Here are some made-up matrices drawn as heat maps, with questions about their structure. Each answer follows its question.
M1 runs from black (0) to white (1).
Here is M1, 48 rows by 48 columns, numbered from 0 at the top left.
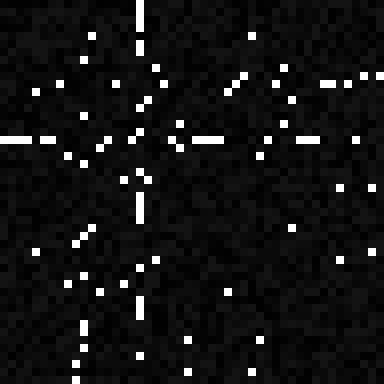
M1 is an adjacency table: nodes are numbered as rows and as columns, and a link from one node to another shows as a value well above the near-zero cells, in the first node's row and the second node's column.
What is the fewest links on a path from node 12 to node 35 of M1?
4
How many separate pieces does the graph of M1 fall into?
4
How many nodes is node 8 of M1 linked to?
2
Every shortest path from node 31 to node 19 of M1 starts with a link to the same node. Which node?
node 46
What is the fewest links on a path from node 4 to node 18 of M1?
5
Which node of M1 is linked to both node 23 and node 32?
node 42
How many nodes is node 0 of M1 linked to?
1
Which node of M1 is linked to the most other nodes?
node 17
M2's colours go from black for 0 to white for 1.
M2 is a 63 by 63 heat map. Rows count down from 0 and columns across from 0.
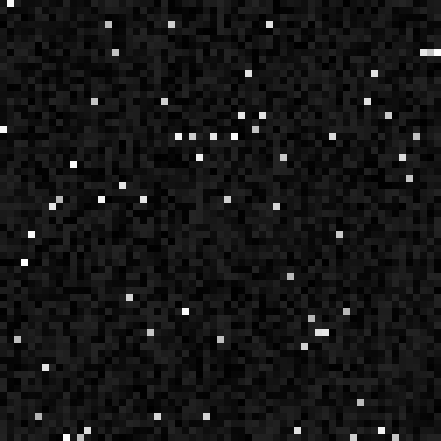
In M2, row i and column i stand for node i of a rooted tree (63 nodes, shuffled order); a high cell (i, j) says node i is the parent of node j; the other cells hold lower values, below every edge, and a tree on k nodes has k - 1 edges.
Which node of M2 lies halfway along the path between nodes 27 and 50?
29
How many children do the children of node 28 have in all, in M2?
3
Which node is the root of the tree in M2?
19
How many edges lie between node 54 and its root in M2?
5
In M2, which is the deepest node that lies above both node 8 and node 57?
22
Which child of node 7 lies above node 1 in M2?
61
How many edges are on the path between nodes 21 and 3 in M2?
8
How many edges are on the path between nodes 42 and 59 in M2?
4
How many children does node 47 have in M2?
3
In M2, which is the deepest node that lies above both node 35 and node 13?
14
